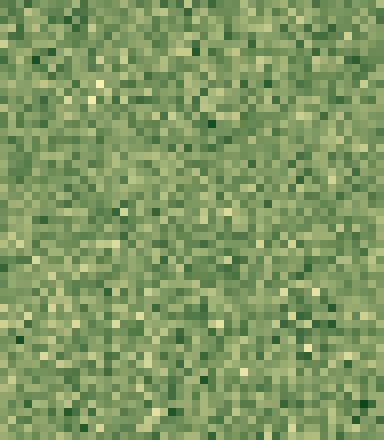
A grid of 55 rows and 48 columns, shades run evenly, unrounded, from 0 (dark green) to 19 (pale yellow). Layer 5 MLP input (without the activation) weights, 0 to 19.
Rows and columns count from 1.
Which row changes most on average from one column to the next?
13
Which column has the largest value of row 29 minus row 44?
41
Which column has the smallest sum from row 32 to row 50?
14
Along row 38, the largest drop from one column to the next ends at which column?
26
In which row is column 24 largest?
7
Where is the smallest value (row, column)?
51, 46
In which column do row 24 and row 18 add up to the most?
32
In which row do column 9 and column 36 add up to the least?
54
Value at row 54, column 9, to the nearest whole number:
5
